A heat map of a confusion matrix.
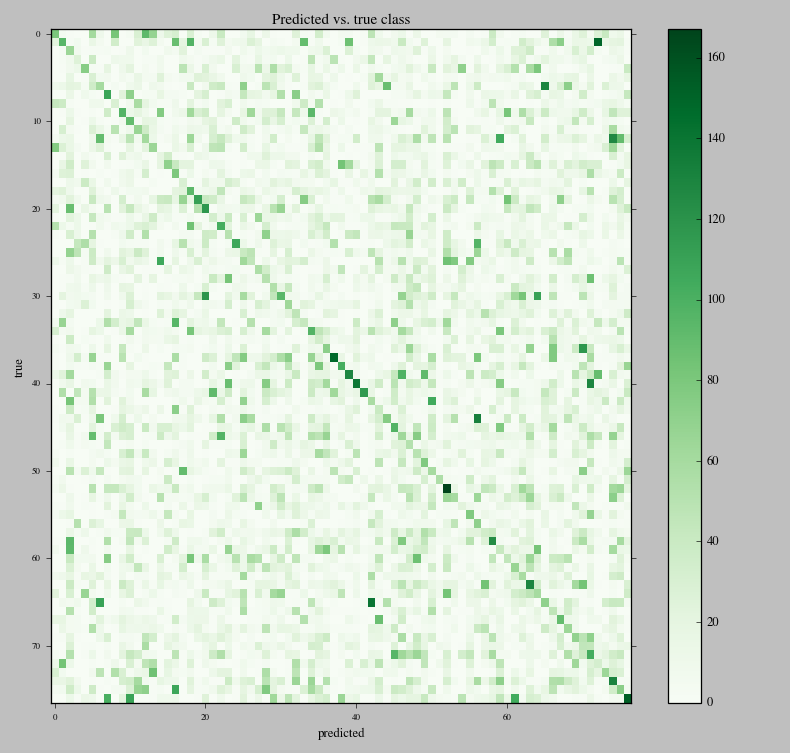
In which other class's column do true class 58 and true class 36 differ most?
2
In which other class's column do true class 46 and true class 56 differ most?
22
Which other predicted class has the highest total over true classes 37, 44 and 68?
56
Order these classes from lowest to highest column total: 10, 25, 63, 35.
35, 10, 63, 25
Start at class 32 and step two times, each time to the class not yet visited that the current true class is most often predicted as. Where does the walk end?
49
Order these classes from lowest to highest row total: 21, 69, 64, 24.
21, 24, 69, 64
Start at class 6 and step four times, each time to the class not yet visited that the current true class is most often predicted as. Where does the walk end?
17
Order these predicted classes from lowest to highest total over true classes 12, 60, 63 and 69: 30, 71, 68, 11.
11, 30, 68, 71
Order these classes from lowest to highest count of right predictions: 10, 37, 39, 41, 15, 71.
15, 10, 71, 41, 39, 37
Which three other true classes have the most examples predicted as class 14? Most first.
26, 9, 53
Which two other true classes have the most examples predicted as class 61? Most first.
76, 30
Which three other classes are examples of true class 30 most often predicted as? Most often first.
20, 64, 62
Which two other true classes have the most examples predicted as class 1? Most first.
72, 33
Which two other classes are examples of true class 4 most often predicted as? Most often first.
64, 54
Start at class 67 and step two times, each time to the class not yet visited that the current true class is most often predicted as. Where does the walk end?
16
